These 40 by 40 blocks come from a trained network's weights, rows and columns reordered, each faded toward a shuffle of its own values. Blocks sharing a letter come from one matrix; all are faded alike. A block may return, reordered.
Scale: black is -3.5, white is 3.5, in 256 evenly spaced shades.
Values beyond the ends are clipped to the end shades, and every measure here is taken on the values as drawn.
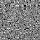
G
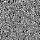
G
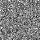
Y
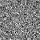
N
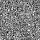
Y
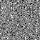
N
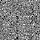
G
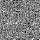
N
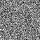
Y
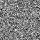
Y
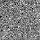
N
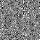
G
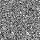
Y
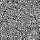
G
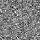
Y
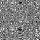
G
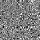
G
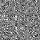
G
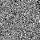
Y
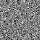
N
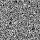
Y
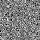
N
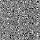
G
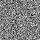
Y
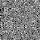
G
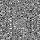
N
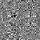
G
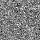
Y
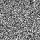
Y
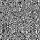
N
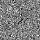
Y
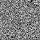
Y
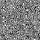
N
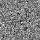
Y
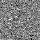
Y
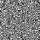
N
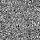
Y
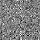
G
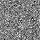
Y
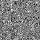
Y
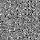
G
